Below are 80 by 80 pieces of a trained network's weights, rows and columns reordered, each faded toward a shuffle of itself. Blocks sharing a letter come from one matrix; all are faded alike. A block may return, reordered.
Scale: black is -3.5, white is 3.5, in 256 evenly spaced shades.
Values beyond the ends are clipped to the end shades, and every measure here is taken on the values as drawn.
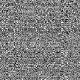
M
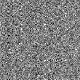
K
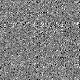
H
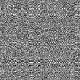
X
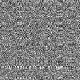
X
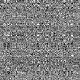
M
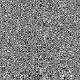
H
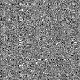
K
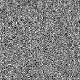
K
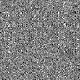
K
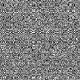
X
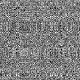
X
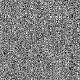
K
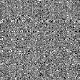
H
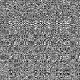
X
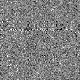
K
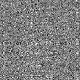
K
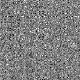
K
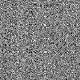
K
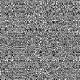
M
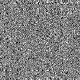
K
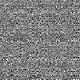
M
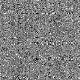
H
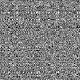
M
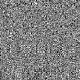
K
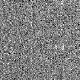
K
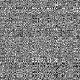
M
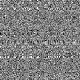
X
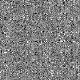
H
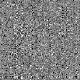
H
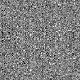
K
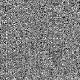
K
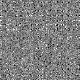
H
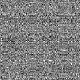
M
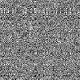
X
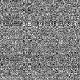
M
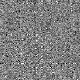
K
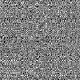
M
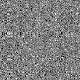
H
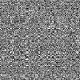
X
